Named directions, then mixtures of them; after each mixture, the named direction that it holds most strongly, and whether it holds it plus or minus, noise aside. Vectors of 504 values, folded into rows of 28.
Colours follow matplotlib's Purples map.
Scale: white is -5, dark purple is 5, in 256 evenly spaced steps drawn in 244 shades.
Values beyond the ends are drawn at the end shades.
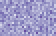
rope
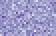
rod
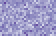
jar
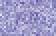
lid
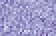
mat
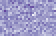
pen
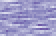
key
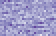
key, minus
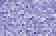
rod, plus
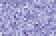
jar, plus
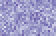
lid, plus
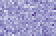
pen, minus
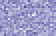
pen, plus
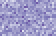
jar, minus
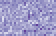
jar, plus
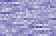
key, minus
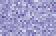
rod, plus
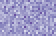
rope, minus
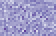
mat, minus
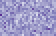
lid, minus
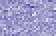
pen, plus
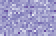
rod, plus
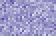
mat, plus
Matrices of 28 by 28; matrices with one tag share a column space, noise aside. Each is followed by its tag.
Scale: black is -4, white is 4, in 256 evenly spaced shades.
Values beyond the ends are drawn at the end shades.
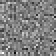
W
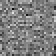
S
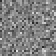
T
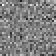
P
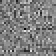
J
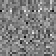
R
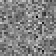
J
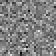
W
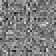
T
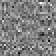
W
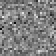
J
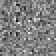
T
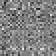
S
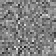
W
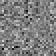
W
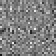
R
